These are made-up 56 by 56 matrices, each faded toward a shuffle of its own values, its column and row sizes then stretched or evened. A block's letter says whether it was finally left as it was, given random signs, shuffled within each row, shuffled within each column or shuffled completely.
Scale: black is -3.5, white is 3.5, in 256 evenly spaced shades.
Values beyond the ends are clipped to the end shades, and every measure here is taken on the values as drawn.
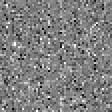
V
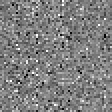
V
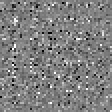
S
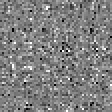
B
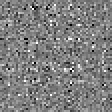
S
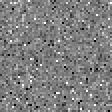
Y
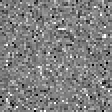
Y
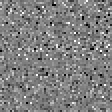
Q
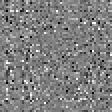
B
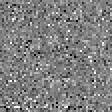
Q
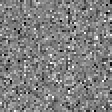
V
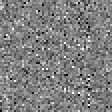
V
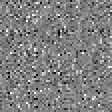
B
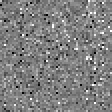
V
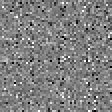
B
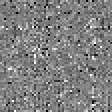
B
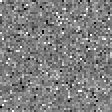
Y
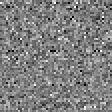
Q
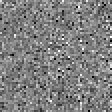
V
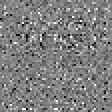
B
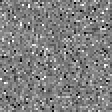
Y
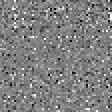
S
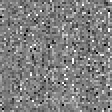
V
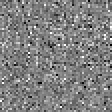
S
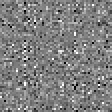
B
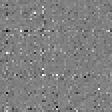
S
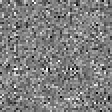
S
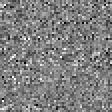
Q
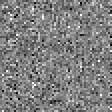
V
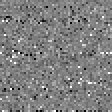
Q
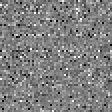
Q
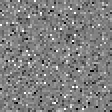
Y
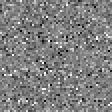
Q
